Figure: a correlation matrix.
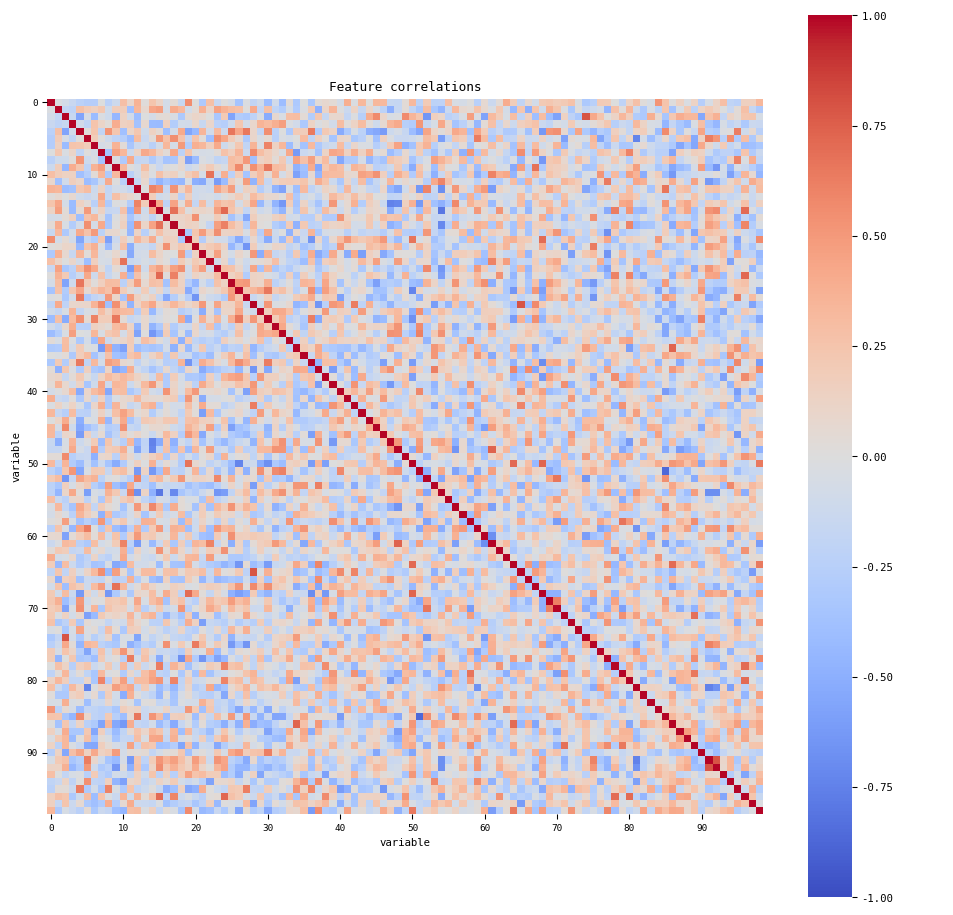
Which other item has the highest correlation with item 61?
48
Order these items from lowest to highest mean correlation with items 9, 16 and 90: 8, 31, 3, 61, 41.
8, 41, 61, 31, 3
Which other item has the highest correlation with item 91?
92
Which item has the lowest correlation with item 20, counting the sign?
27
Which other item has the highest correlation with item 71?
89
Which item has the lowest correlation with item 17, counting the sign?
54
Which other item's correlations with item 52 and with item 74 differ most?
2
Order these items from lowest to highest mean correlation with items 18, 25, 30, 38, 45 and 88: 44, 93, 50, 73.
50, 93, 44, 73
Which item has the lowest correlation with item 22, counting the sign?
94
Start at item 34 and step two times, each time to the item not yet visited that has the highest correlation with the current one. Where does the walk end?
64
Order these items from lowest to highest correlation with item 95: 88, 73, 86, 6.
6, 88, 73, 86
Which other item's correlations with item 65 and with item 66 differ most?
28
